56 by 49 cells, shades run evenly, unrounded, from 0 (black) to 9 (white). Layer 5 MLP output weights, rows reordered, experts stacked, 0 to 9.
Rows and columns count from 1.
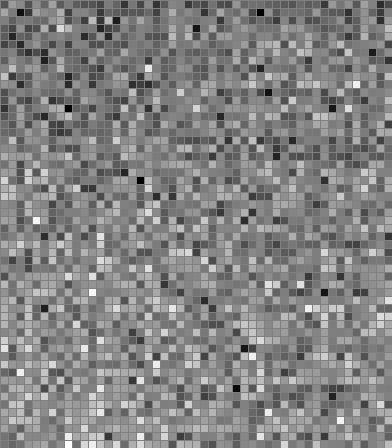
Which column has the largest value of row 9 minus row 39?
19
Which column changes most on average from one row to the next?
9
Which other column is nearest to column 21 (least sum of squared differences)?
40
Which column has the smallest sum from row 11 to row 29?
3
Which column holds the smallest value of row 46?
18
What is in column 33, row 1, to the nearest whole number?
4
